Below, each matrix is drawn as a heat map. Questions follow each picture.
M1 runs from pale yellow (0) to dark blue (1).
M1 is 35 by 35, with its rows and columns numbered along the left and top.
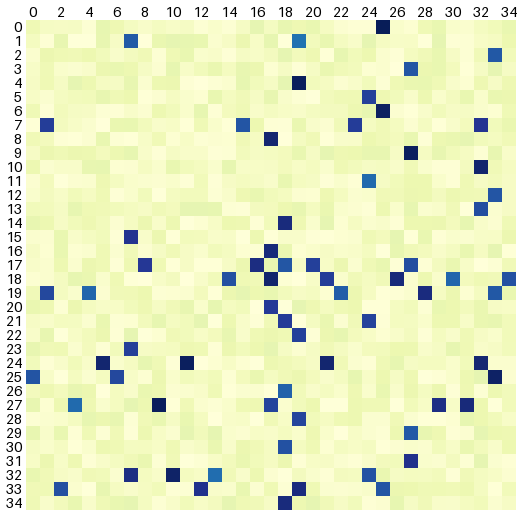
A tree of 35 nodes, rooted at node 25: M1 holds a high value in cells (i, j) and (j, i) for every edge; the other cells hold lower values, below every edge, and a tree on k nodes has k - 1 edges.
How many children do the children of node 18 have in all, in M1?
4
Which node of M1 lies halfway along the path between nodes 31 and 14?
17
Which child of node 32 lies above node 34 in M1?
24
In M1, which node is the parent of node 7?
1
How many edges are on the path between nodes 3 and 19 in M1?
9
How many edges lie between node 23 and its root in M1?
5
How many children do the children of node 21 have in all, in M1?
5
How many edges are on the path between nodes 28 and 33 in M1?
2
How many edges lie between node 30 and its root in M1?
9
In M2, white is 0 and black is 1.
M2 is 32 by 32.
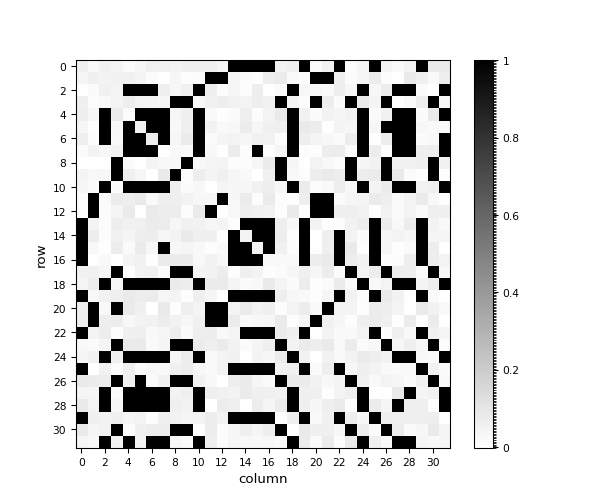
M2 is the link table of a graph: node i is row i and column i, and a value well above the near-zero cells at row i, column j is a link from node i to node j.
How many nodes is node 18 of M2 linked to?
10
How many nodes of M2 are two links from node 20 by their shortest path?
6
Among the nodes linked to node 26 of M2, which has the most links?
node 5
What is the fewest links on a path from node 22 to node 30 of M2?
5
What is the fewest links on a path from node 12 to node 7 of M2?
5
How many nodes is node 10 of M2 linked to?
10
